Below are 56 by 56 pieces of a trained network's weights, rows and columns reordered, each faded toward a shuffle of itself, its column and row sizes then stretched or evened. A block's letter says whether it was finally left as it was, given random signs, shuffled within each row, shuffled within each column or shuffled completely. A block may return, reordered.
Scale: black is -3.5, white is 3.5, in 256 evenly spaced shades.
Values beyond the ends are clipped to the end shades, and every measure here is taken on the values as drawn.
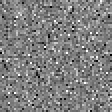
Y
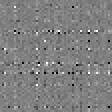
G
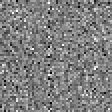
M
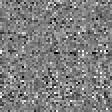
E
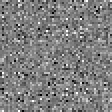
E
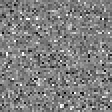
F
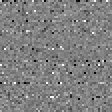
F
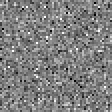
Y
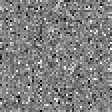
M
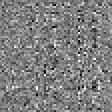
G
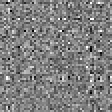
G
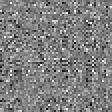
G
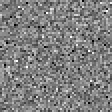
Y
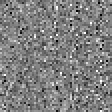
M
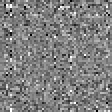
E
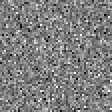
Y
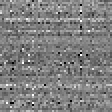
G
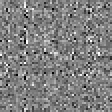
G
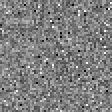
Y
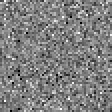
Y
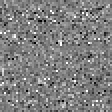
F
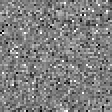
F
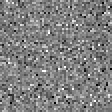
F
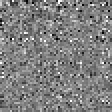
E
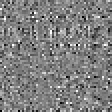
G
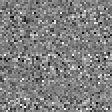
F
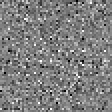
E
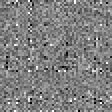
G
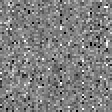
M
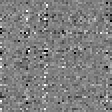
E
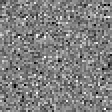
F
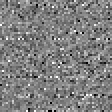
F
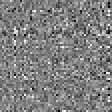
G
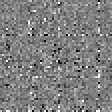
E
